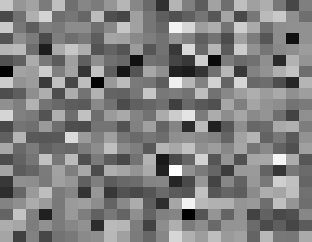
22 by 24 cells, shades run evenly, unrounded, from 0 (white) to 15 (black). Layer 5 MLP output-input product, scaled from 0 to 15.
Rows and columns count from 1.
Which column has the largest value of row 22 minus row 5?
2
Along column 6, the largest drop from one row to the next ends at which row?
13
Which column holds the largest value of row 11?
23
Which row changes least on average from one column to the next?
10
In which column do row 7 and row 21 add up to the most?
15
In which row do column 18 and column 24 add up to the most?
16
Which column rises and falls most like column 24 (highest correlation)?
19
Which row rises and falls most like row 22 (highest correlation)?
14
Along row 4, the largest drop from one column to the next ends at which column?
24
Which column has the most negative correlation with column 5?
8
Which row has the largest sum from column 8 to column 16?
7
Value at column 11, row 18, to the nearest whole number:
11
